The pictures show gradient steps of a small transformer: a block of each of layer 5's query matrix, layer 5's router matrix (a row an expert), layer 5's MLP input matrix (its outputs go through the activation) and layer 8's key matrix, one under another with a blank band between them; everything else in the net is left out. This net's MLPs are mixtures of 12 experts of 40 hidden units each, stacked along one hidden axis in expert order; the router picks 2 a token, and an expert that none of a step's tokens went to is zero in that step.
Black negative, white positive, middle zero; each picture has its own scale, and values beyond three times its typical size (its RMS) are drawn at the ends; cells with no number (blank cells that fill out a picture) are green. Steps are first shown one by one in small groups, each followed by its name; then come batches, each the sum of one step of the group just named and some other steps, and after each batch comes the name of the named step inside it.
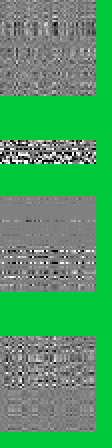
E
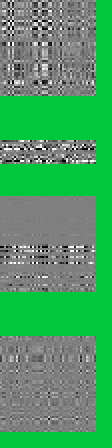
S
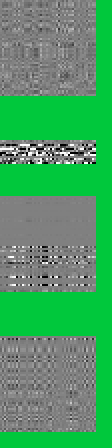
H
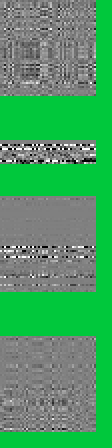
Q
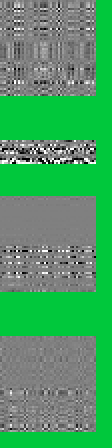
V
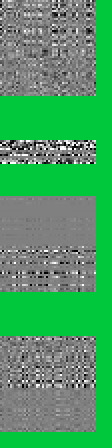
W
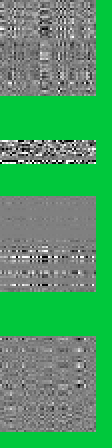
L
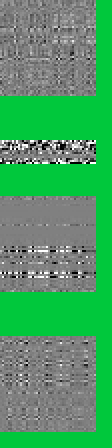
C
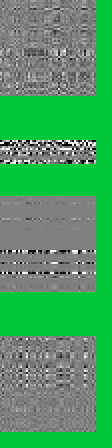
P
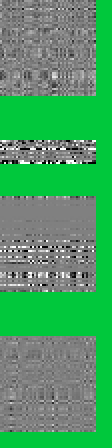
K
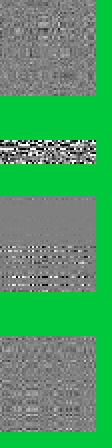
H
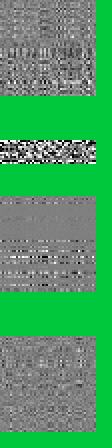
L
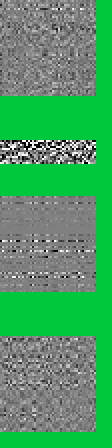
E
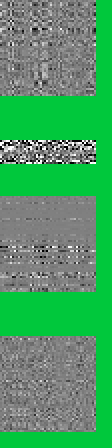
S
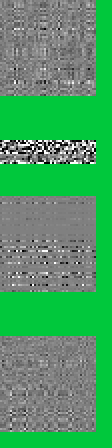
V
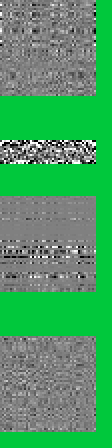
P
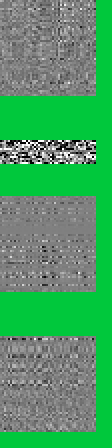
H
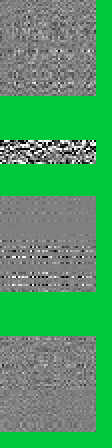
E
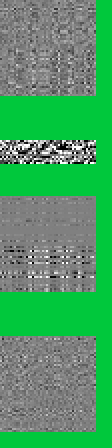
C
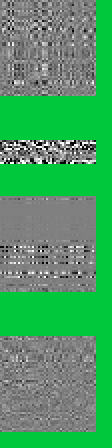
S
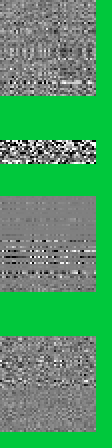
E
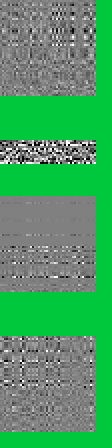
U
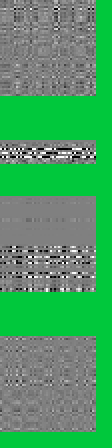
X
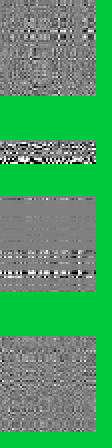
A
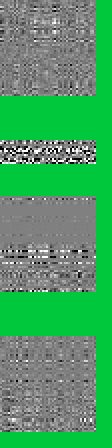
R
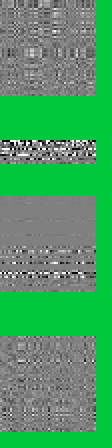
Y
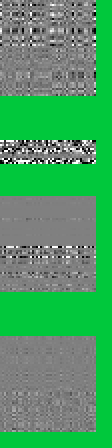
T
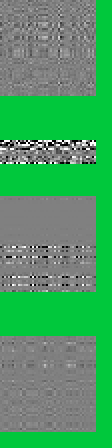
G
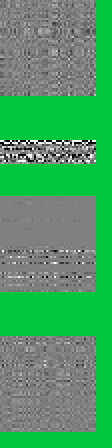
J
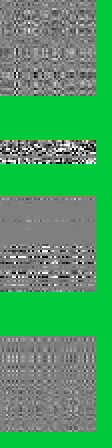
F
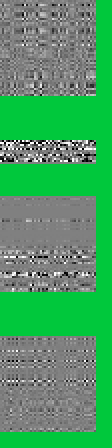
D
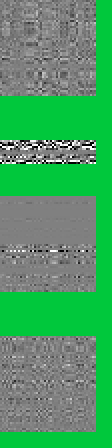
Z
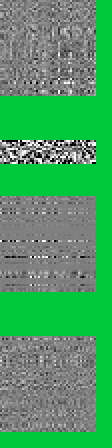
A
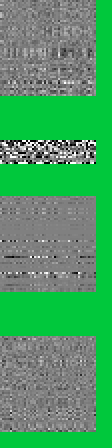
Y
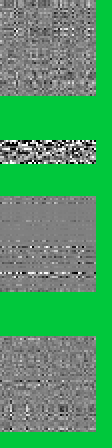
F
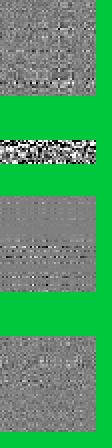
G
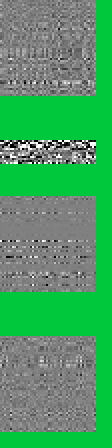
G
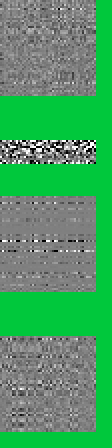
J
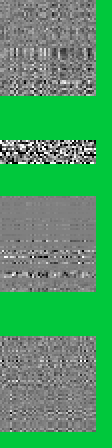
D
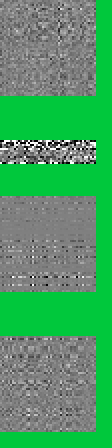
G
